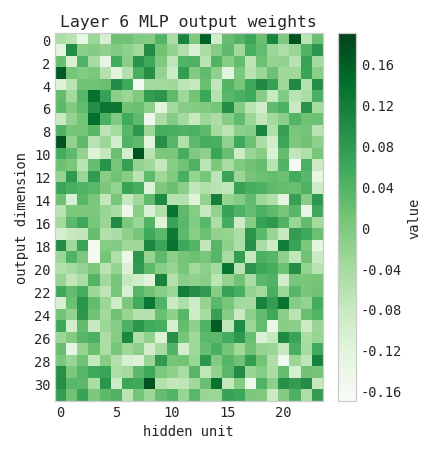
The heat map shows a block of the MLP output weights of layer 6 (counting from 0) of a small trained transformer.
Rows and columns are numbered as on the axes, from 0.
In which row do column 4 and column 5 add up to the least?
3
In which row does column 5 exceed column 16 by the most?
16
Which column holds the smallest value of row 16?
9
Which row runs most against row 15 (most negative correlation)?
30
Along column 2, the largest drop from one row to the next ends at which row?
17
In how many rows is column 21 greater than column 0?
14
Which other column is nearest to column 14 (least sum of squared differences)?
2
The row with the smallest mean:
21
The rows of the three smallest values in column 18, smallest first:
26, 6, 7
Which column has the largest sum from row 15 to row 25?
18
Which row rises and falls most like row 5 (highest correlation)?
29
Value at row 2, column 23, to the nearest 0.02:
-0.04
